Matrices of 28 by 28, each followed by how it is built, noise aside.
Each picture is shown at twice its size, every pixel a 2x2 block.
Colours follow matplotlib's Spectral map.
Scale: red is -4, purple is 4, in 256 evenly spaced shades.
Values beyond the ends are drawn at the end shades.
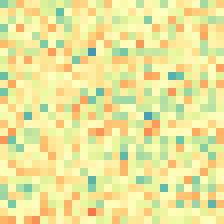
blocks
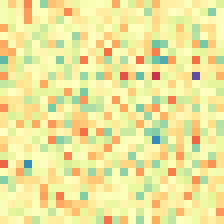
low rank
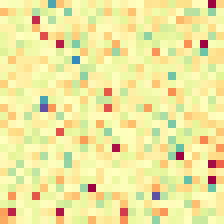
sparse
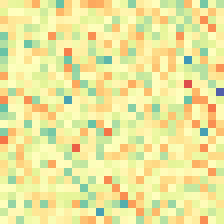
Toeplitz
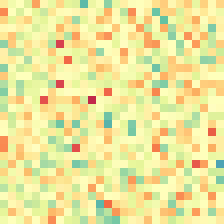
noise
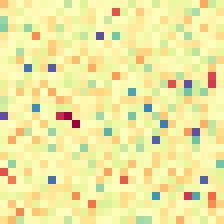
sparse
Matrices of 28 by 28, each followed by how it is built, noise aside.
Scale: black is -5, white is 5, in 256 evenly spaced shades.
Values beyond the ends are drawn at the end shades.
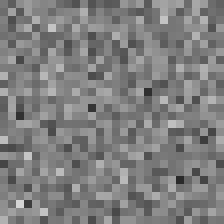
noise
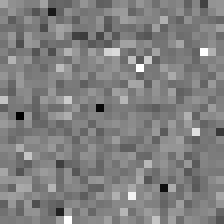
sparse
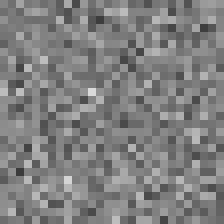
noise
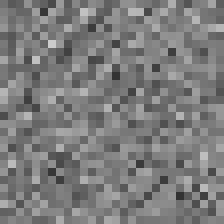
Hankel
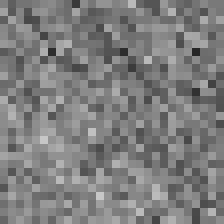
Toeplitz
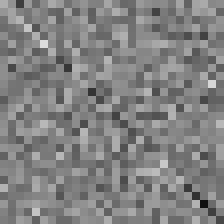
diagonal
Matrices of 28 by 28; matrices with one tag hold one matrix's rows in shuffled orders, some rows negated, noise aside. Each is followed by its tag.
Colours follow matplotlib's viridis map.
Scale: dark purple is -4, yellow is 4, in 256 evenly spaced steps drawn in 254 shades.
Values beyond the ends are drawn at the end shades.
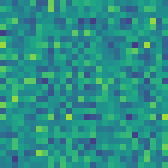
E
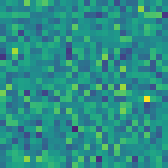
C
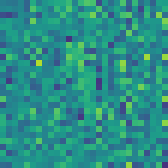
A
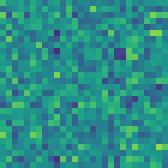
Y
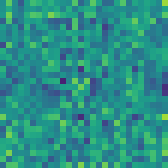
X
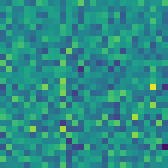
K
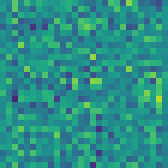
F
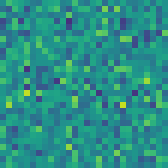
C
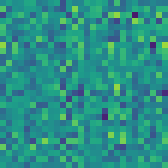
K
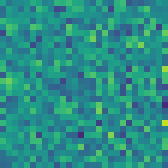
A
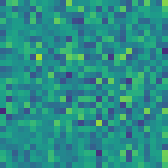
A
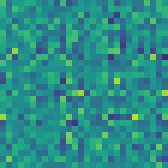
K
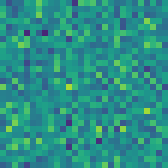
C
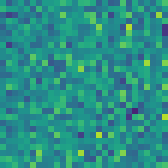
A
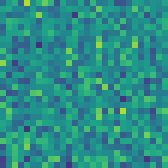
C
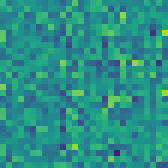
K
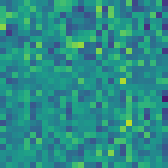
A
